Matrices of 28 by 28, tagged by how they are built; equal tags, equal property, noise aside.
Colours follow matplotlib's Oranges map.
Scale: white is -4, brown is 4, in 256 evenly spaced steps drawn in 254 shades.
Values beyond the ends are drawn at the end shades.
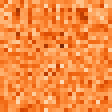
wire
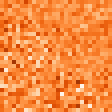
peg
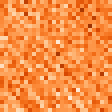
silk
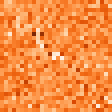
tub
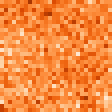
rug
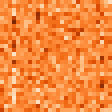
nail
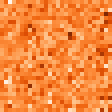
nail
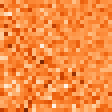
peg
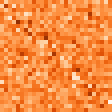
tub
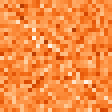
tub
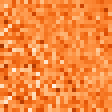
peg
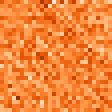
silk
